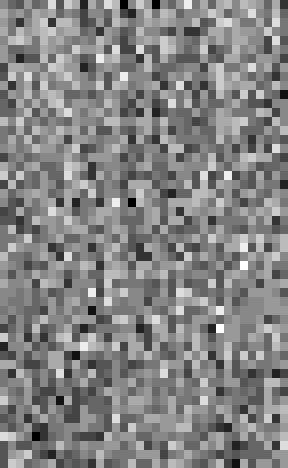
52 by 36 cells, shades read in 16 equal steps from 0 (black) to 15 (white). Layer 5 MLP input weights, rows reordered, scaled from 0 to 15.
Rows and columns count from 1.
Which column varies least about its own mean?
15
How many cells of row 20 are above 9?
7
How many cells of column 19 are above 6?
38
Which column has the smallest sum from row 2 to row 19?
17
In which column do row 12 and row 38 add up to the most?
8
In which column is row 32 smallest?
9
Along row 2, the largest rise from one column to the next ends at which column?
18
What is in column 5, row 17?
11
